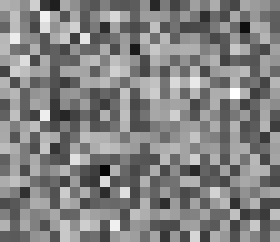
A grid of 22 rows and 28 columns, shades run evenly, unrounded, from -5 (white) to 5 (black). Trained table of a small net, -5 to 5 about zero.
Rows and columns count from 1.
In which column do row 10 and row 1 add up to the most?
6
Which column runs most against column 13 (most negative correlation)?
26
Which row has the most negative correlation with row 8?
16
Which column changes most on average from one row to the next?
11
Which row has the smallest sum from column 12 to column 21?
8
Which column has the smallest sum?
2
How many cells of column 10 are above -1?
16
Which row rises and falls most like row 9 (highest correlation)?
5
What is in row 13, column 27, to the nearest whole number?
3
